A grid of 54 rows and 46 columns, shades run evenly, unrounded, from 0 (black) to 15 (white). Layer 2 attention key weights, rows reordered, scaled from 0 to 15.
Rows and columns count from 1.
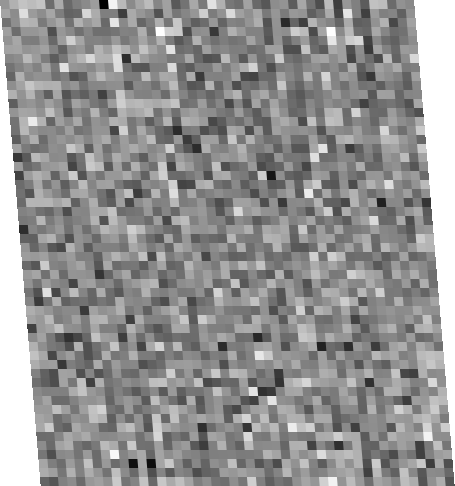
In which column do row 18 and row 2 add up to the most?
3
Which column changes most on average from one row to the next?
24
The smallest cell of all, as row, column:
1, 12
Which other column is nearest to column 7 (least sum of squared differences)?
28
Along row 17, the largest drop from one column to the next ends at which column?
36
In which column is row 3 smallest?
32
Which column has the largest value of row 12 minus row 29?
15
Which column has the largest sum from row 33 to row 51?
45
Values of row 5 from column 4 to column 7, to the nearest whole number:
7 9 6 9
